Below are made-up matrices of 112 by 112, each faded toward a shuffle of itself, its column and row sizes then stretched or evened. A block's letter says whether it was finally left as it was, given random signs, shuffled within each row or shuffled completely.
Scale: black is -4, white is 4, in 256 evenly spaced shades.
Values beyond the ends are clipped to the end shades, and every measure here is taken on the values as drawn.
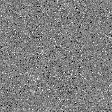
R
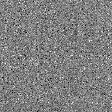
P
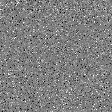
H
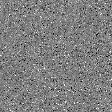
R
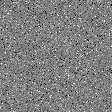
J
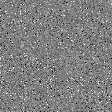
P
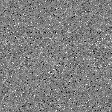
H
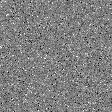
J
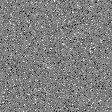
J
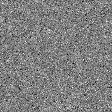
H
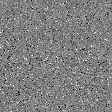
H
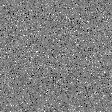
H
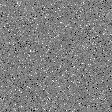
J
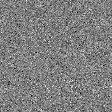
R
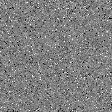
R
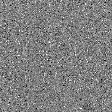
P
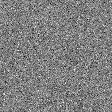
J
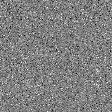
R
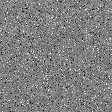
J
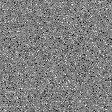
H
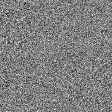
R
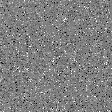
P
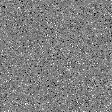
R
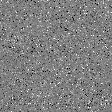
H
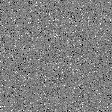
R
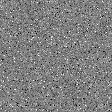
H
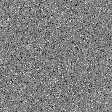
J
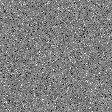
J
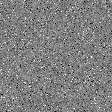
J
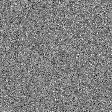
H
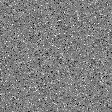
J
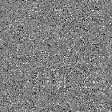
P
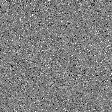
H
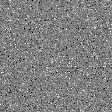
R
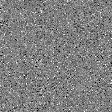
P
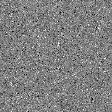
R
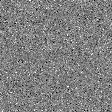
H
